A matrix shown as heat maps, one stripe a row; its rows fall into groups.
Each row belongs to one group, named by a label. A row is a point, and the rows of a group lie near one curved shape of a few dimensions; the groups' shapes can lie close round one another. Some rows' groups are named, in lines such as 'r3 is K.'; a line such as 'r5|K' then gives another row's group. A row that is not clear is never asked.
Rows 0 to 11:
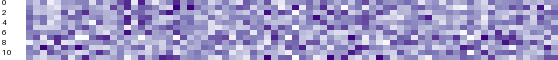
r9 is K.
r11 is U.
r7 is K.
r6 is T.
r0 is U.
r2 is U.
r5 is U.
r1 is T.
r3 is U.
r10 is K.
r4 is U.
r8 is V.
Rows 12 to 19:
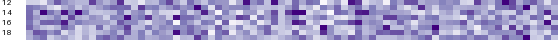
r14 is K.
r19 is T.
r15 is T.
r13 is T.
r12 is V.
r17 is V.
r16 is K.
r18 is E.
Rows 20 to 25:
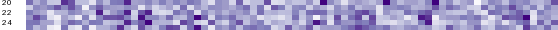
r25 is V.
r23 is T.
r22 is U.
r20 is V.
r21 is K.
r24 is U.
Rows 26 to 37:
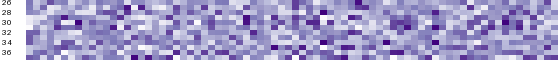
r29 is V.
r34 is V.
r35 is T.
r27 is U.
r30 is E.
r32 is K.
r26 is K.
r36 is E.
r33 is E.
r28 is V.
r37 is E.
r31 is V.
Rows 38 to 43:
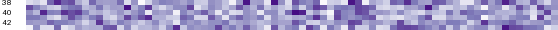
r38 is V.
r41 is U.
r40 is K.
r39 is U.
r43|V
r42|K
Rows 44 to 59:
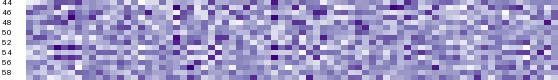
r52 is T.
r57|V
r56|T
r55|T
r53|T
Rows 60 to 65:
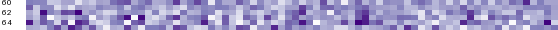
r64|K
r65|T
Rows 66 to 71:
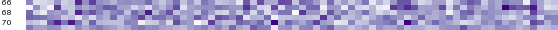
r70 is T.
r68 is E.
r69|E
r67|V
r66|E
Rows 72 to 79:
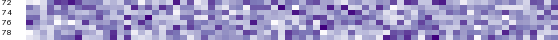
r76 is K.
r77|V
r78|V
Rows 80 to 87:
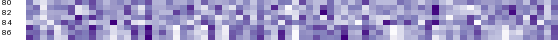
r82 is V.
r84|V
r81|V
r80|E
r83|E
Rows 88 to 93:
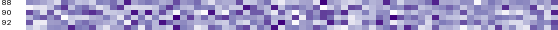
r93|T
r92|U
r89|V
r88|V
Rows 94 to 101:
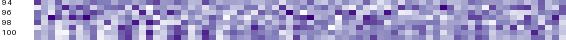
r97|K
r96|U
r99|V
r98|U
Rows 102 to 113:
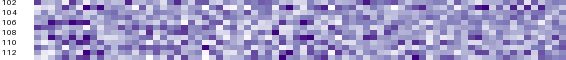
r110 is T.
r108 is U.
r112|E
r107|E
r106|K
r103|E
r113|T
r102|V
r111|E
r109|K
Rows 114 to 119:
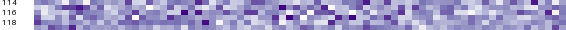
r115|T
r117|U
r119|K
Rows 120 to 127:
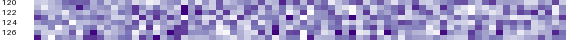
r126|U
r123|U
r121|T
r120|T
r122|T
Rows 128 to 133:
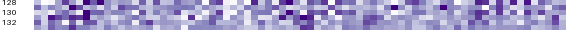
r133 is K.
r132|K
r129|V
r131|K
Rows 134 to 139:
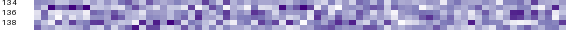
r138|U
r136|V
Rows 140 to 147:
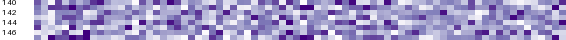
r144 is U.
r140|U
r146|E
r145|V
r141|K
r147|K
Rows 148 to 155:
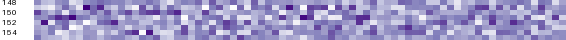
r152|K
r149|E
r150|E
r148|E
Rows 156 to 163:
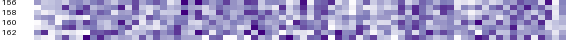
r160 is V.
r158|T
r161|V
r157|V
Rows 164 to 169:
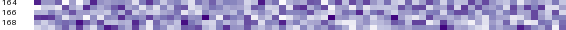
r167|E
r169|V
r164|K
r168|T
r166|T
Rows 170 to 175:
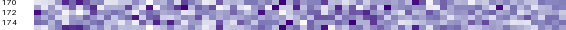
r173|U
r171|U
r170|T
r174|U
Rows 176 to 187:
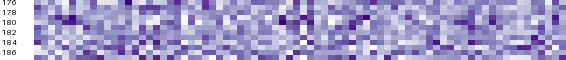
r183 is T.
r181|E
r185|V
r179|K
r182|E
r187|U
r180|T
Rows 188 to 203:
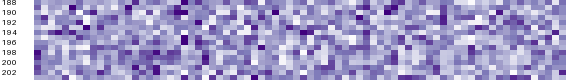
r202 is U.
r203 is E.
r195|T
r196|T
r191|K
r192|V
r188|T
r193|E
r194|K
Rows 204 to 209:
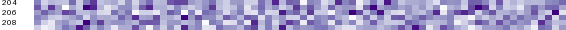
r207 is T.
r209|T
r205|K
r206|T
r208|E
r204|U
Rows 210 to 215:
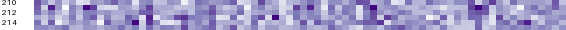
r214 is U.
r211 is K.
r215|E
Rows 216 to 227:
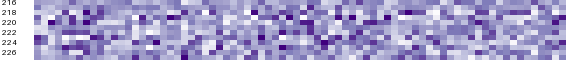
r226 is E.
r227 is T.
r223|K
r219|U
